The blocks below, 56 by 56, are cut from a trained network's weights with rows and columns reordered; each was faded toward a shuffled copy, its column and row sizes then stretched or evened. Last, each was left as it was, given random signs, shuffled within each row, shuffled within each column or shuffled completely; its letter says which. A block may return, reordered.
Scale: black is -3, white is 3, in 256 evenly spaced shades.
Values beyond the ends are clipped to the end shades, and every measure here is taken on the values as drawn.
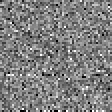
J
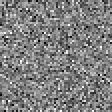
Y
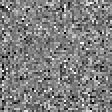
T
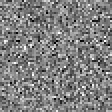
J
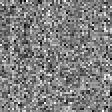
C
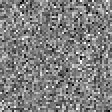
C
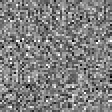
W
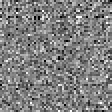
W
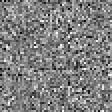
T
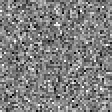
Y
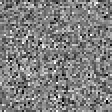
T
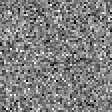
Y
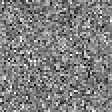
C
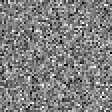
Y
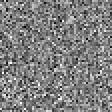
C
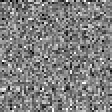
W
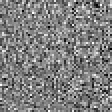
W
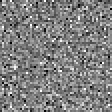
C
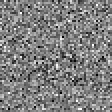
T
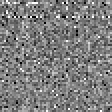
T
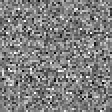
J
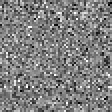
J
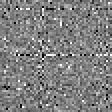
W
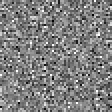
C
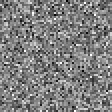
Y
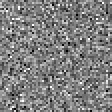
C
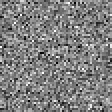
J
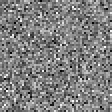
Y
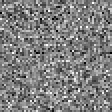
J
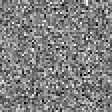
C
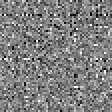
T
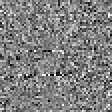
T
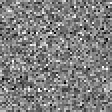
J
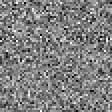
J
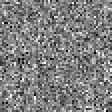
Y
